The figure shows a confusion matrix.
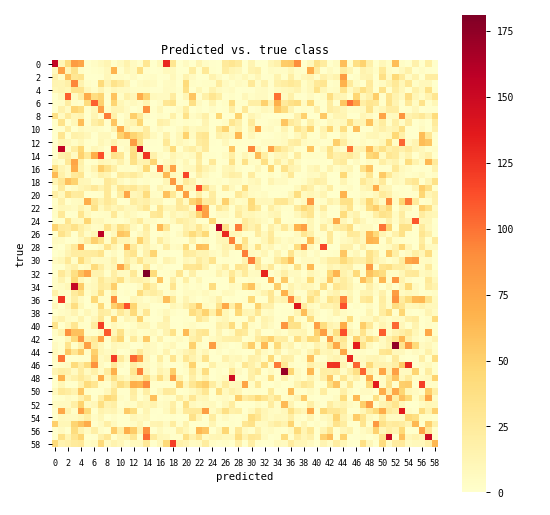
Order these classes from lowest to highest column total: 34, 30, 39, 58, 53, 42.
58, 34, 30, 42, 39, 53
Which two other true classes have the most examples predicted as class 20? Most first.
17, 41
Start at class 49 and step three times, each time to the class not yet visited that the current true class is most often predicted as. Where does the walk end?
7
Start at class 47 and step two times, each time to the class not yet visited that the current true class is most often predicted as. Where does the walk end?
52
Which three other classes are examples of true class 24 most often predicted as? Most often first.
55, 43, 5
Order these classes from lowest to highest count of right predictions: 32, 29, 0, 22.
29, 22, 32, 0
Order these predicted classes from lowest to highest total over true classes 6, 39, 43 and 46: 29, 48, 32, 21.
29, 48, 21, 32
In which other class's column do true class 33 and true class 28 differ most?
41
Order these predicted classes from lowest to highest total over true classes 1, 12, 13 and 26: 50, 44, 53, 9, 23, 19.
19, 44, 50, 23, 53, 9
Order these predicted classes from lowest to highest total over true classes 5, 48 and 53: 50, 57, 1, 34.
57, 50, 34, 1
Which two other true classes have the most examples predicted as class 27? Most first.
48, 13
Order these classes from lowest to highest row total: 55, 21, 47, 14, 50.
50, 55, 14, 21, 47
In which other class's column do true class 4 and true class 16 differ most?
18
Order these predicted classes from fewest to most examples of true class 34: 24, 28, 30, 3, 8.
28, 8, 24, 30, 3
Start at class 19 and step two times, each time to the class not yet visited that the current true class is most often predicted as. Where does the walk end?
23
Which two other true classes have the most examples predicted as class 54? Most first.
46, 21
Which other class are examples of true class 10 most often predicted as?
31
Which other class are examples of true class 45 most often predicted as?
9
